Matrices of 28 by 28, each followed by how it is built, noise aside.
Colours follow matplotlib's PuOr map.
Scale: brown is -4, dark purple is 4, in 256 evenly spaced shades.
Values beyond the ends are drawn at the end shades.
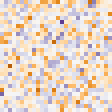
Hankel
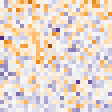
smooth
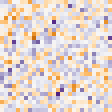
Hankel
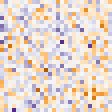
blocks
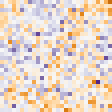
smooth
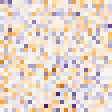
Hankel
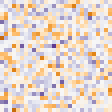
repeating rows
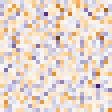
repeating columns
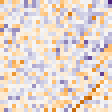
Hankel
